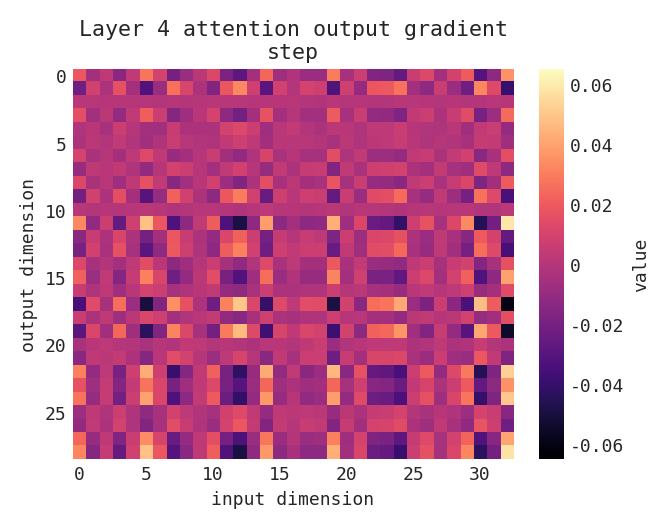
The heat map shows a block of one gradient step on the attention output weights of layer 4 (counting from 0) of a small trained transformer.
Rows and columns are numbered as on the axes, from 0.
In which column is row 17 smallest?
32
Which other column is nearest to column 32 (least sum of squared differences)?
5
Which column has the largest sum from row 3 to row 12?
19
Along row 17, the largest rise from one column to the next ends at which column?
30
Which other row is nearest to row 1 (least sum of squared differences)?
9
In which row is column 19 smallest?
17
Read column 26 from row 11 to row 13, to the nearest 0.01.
0.02 -0.01 -0.01
